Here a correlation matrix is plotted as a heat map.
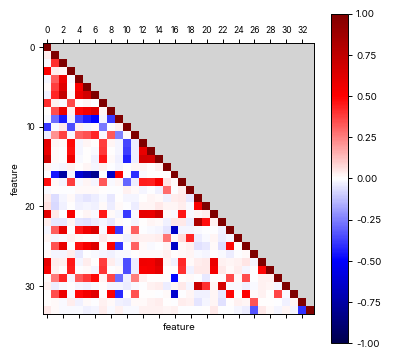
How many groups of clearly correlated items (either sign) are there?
5
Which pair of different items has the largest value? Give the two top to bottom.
19, 22
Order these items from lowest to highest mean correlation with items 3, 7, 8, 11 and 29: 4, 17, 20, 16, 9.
16, 9, 20, 17, 4
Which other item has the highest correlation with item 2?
6
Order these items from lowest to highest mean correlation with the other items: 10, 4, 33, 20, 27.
10, 33, 20, 4, 27
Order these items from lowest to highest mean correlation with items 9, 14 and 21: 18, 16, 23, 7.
23, 18, 16, 7
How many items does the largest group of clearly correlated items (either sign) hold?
13
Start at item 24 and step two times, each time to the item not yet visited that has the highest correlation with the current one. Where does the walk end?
15
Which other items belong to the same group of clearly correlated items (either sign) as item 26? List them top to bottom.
32, 33
